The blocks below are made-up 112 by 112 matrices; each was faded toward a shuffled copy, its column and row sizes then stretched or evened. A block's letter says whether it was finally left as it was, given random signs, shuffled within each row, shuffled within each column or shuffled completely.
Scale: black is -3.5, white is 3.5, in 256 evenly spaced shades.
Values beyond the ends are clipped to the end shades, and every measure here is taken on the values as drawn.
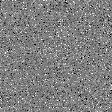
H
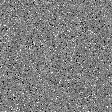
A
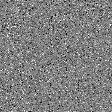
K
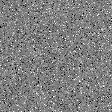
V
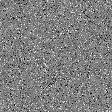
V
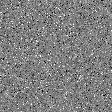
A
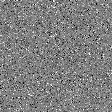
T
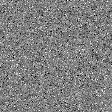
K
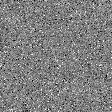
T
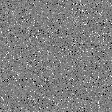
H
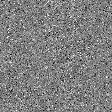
V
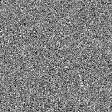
H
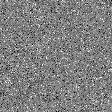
T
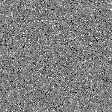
K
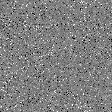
K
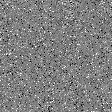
V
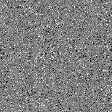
H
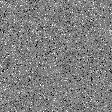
V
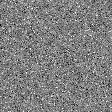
A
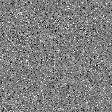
H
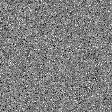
V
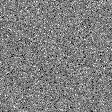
A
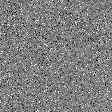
V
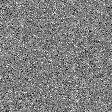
A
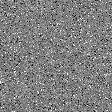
V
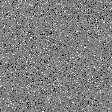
V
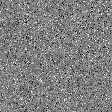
A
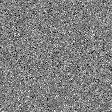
T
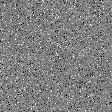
V
